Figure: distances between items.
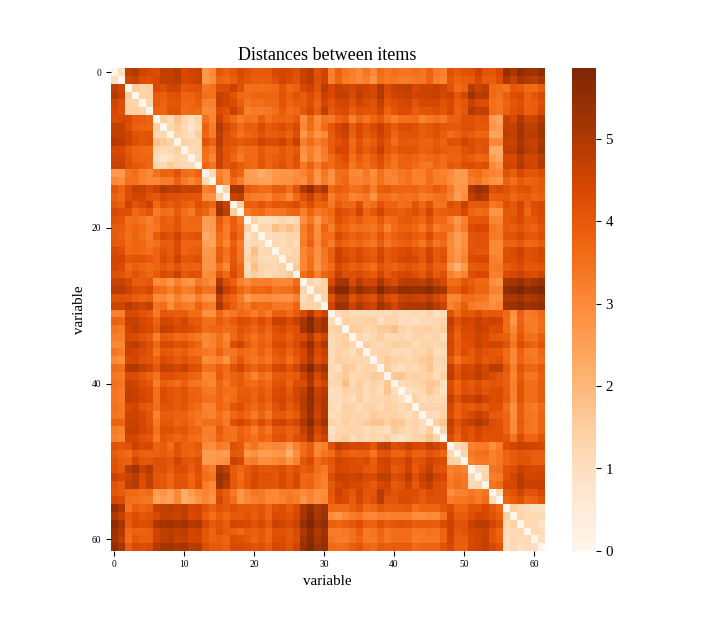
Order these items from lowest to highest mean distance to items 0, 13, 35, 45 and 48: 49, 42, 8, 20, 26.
42, 49, 20, 26, 8
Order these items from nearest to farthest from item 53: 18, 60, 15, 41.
18, 41, 60, 15
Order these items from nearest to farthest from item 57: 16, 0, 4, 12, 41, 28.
41, 16, 4, 12, 0, 28
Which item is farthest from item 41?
28
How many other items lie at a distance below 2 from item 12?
6
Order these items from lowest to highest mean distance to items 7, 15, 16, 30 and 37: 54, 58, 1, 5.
54, 1, 5, 58
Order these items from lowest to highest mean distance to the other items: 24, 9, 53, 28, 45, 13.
13, 45, 24, 9, 53, 28
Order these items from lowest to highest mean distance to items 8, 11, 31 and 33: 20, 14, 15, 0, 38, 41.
41, 38, 14, 20, 0, 15
